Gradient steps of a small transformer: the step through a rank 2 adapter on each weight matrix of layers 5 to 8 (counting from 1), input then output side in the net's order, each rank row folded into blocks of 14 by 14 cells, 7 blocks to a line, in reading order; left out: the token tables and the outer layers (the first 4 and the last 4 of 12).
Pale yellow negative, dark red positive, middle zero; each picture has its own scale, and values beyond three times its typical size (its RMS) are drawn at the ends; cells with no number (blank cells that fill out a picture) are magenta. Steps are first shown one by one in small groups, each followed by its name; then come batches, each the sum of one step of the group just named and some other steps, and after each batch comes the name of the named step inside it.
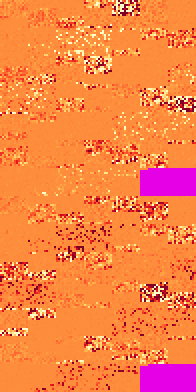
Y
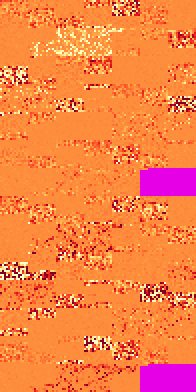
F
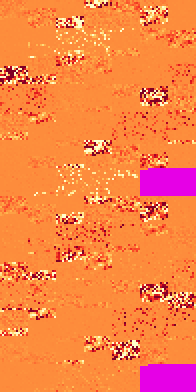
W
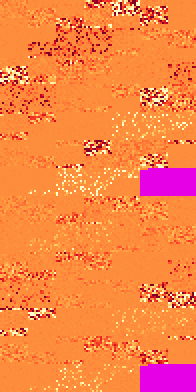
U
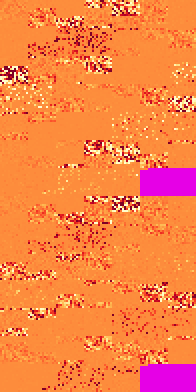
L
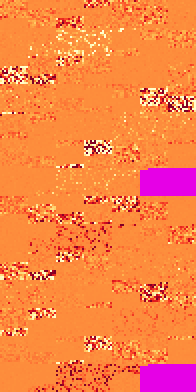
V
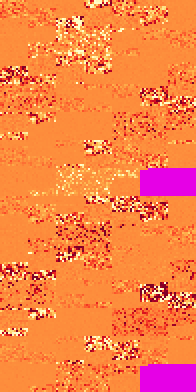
W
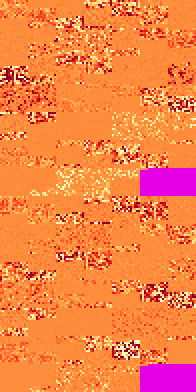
L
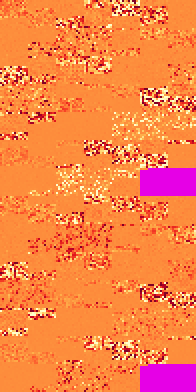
U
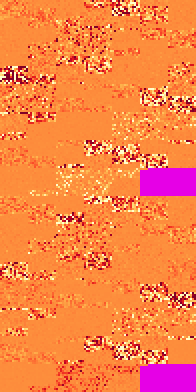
L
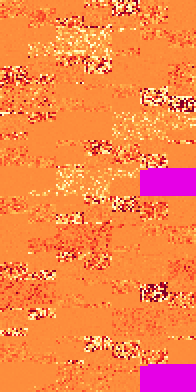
Y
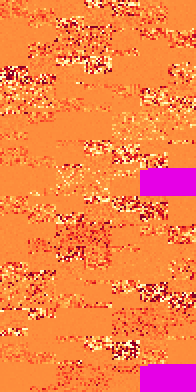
L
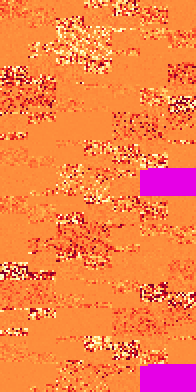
F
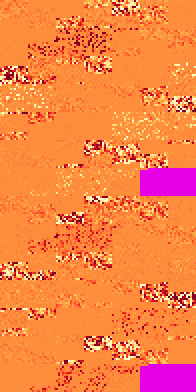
L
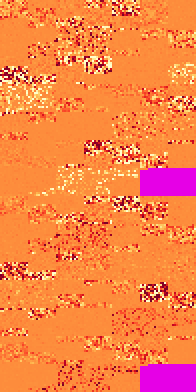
L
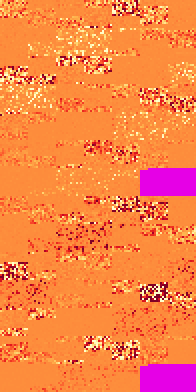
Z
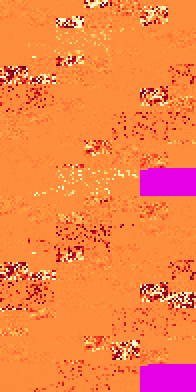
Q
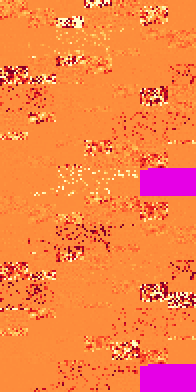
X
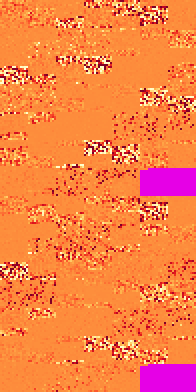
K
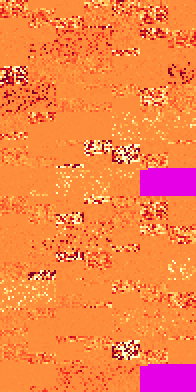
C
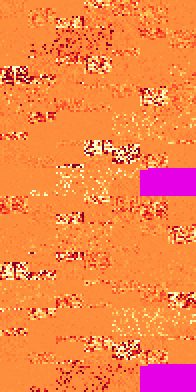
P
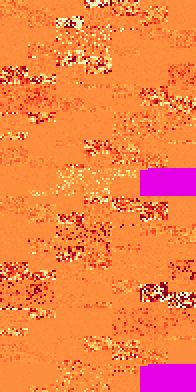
X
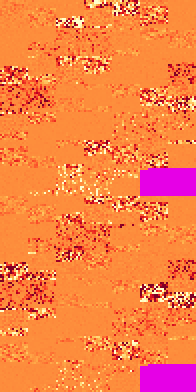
K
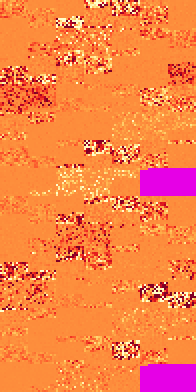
C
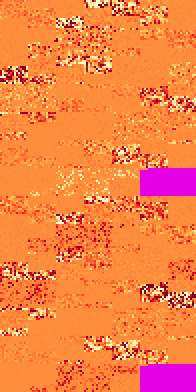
Q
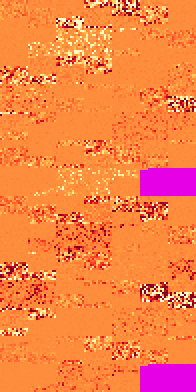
Q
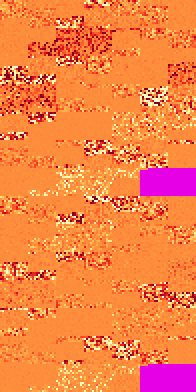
P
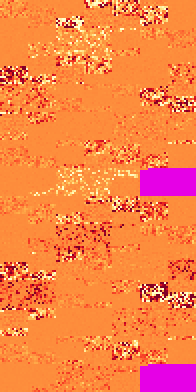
Q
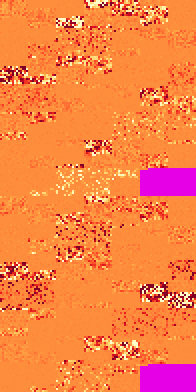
Q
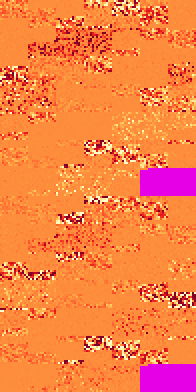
C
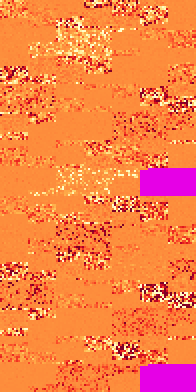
X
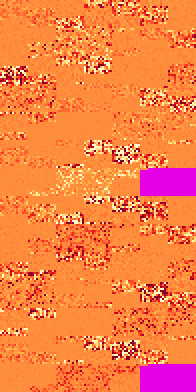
C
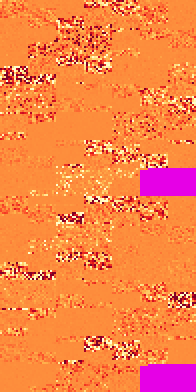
P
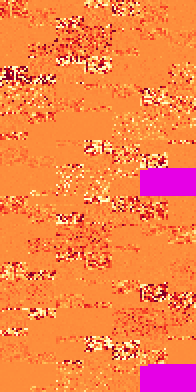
P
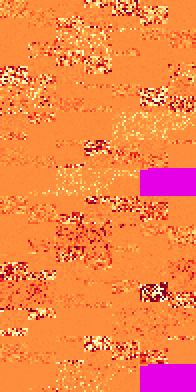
Z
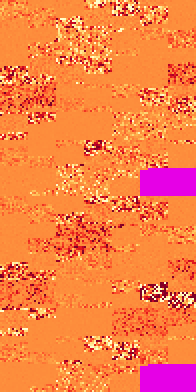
Z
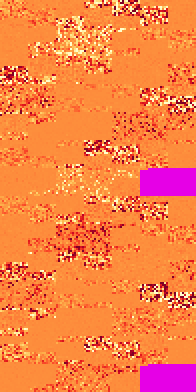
X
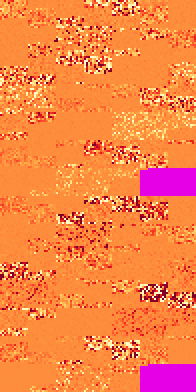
Z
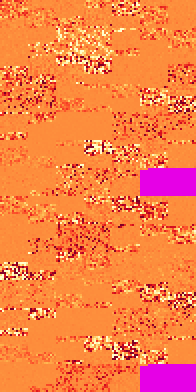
P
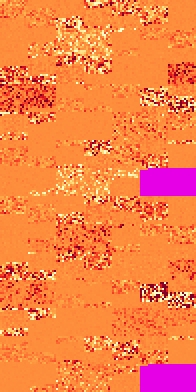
X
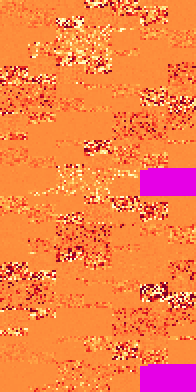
Q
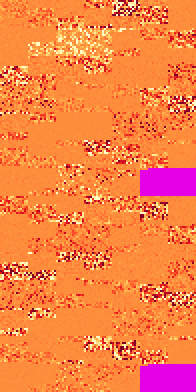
K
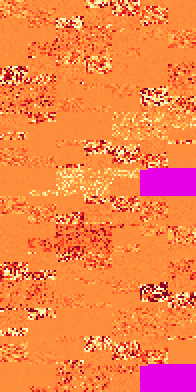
P
